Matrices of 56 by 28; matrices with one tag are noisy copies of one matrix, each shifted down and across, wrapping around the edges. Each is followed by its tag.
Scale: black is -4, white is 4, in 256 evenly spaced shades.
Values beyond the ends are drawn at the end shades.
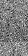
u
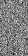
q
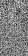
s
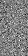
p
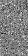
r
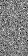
p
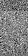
u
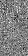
s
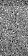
u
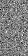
p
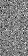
p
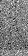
u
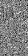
r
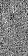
s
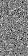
r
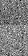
u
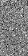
r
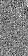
s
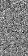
r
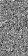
r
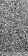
u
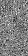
s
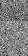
u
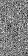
s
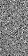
p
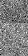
u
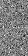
p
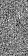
s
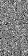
r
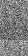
u
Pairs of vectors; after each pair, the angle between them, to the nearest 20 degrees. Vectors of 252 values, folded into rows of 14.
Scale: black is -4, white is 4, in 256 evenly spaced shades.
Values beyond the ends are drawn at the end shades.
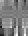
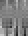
160 degrees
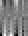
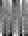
140 degrees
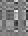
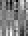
120 degrees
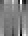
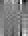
20 degrees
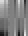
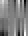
20 degrees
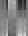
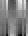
160 degrees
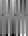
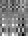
120 degrees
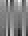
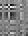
80 degrees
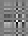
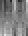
80 degrees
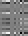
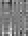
60 degrees
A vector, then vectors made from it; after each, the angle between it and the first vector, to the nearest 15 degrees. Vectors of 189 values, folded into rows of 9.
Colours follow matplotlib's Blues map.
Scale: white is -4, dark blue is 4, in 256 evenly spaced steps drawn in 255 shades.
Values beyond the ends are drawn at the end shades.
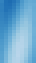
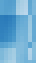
60 degrees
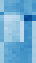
105 degrees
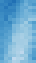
15 degrees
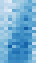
150 degrees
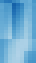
45 degrees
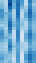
75 degrees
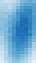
120 degrees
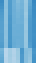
75 degrees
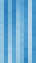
75 degrees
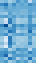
90 degrees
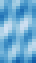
90 degrees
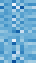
90 degrees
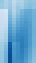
150 degrees
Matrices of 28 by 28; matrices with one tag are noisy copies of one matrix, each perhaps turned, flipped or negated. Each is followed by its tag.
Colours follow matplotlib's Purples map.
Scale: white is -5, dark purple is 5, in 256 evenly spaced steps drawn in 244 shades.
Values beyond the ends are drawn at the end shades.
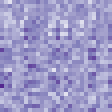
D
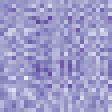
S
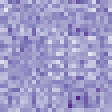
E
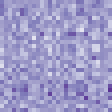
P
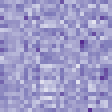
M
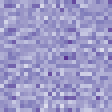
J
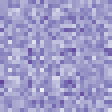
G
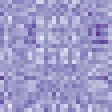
E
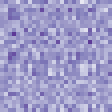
G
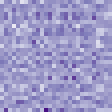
P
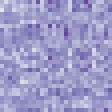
D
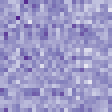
D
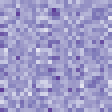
G
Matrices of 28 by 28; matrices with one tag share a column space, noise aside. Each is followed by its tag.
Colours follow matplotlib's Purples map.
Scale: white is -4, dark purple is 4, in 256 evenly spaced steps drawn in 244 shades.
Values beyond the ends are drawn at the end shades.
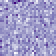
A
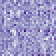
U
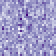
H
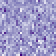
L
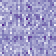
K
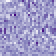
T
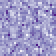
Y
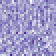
L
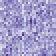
U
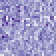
K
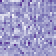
T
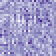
A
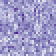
L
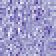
Y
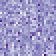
U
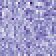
Y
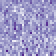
L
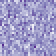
H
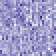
K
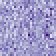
Y
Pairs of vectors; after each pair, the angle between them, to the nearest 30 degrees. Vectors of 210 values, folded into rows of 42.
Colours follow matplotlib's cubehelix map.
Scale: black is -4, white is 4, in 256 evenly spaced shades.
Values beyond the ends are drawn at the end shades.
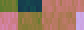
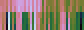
120 degrees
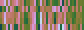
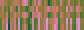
90 degrees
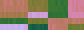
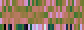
120 degrees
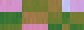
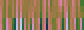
90 degrees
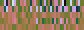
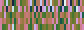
150 degrees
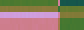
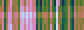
60 degrees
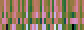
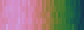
90 degrees
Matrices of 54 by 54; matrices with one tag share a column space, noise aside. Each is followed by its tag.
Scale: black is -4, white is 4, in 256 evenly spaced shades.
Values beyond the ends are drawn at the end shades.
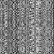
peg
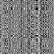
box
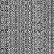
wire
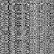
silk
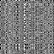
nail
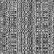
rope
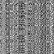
silk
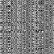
wire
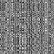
rope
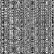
peg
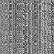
silk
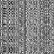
peg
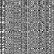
wire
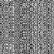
nail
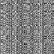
silk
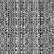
rope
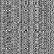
wire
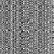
wire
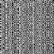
nail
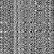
wire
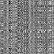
wire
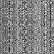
peg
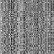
rope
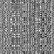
rope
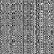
silk
